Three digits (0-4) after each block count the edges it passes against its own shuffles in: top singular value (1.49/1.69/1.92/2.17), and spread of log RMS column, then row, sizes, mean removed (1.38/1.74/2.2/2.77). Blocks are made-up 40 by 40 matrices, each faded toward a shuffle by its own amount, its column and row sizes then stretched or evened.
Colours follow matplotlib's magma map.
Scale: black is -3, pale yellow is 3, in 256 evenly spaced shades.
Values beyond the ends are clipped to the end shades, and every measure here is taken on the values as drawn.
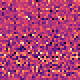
1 0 3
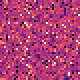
0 1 0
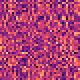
4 1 2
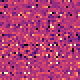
0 0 3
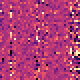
1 4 0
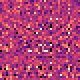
3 2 3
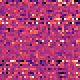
0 1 4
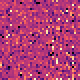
0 2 0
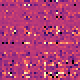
2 2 4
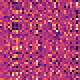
4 4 1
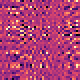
4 3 4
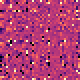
1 3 1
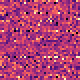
1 0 2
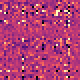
2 3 3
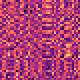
4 2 1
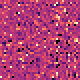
2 2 1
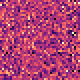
1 2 0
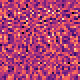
3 1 1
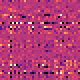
3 1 4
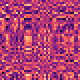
4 2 3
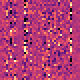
1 4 0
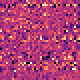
3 1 3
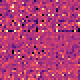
0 1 3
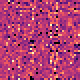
1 3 1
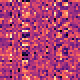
4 4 1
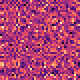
3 1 0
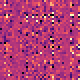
2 4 1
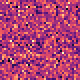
2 0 1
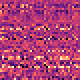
3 0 4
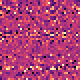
3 0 3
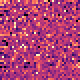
1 1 2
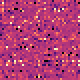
0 0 2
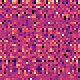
4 0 3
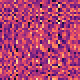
4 4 0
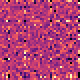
3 3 2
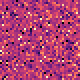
1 0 0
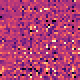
1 3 3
